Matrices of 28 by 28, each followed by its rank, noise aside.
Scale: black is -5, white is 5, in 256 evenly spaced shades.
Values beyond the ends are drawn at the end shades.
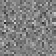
six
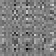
three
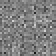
six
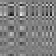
one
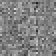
six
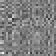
four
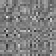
four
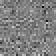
six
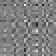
two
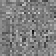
six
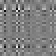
one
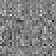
four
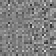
four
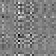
two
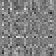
three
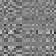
two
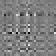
two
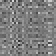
three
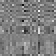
two
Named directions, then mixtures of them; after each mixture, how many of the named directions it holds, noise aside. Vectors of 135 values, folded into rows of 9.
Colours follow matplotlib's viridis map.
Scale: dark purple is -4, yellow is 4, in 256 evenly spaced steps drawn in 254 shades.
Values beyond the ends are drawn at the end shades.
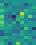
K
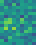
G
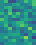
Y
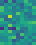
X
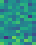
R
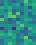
four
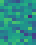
three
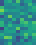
two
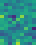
two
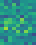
one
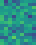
four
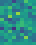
two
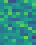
one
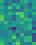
four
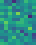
four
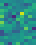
one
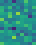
three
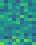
one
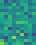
three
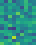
two
